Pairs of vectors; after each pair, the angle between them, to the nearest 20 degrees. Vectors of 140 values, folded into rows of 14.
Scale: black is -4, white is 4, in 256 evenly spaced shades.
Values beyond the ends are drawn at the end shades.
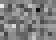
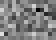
60 degrees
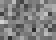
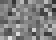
140 degrees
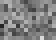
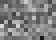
160 degrees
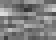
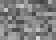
120 degrees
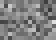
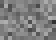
160 degrees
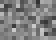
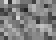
80 degrees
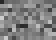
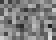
60 degrees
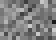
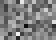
120 degrees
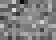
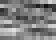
80 degrees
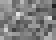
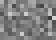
100 degrees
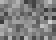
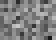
100 degrees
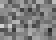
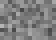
20 degrees
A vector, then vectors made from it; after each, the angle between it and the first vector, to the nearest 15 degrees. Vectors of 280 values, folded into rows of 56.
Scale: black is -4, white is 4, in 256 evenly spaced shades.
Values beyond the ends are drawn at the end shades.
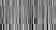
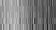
60 degrees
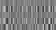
90 degrees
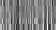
150 degrees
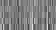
150 degrees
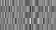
75 degrees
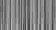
90 degrees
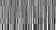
135 degrees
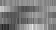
105 degrees
